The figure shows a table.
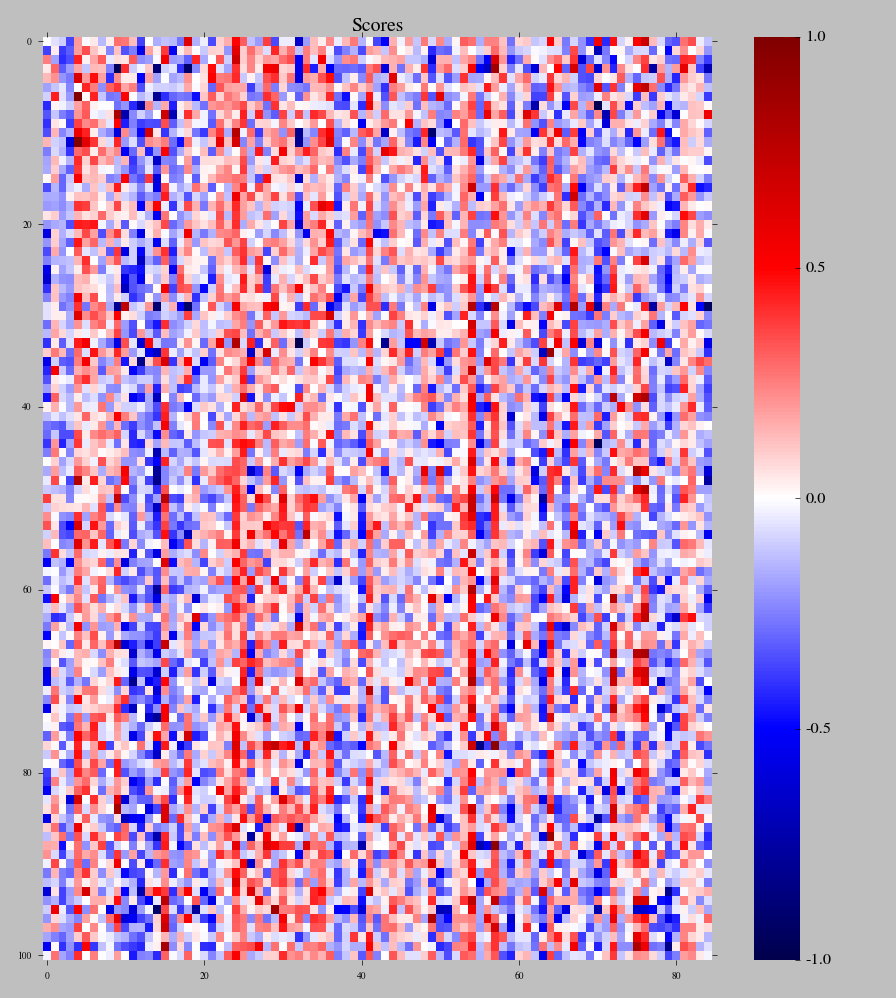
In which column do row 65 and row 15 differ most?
32
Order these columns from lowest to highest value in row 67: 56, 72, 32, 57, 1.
1, 57, 32, 56, 72
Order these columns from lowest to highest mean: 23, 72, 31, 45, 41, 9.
45, 23, 31, 9, 72, 41
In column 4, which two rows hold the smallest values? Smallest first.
99, 96
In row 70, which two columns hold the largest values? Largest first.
54, 72
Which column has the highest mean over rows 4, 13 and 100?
4
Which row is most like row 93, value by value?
35
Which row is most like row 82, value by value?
21
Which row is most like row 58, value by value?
41
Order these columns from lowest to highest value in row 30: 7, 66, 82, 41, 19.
19, 82, 66, 41, 7
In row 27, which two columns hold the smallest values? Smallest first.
10, 70
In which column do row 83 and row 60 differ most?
14
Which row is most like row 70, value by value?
73
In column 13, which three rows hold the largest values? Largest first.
10, 33, 15
